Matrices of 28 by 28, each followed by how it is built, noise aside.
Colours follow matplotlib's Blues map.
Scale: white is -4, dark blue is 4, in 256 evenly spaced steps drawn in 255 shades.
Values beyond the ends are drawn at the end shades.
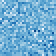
block diagonal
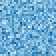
noise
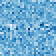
uneven rows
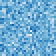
noise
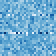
uneven rows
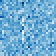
uneven columns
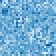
block diagonal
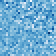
upper triangular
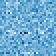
uneven rows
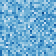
noise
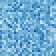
blocks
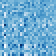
low rank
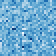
low rank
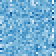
uneven columns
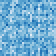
blocks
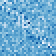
banded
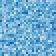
noise
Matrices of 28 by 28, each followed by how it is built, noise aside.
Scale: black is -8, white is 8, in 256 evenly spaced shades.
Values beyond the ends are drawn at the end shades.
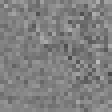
upper triangular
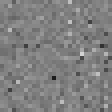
sparse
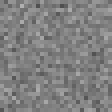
noise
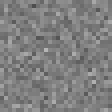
noise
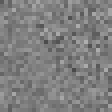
upper triangular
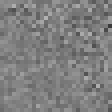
upper triangular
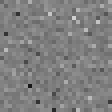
sparse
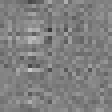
low rank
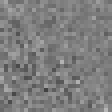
lower triangular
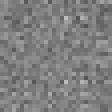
low rank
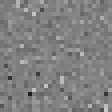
sparse
